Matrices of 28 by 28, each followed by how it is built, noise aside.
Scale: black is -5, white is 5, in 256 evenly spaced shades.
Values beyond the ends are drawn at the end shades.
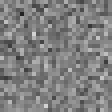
blocks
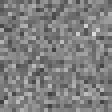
noise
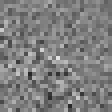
lower triangular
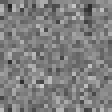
low rank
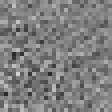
lower triangular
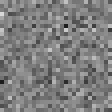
low rank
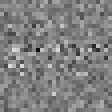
uneven rows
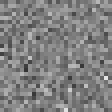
noise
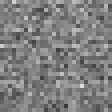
blocks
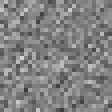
Hankel
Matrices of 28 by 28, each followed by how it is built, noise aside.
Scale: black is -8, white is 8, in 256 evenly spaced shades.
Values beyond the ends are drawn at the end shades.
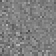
lower triangular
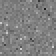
sparse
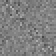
banded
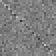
diagonal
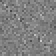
diagonal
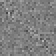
banded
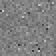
sparse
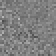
lower triangular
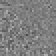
lower triangular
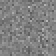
uneven columns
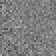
lower triangular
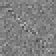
banded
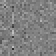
uneven columns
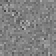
banded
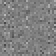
uneven columns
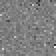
sparse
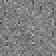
uneven columns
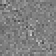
banded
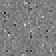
sparse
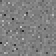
sparse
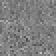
lower triangular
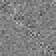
banded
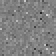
sparse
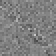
banded
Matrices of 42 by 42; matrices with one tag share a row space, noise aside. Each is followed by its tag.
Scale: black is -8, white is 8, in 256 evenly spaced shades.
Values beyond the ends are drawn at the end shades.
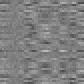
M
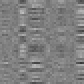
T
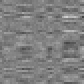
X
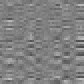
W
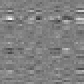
W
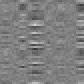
T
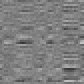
X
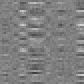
T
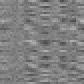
M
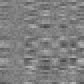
M
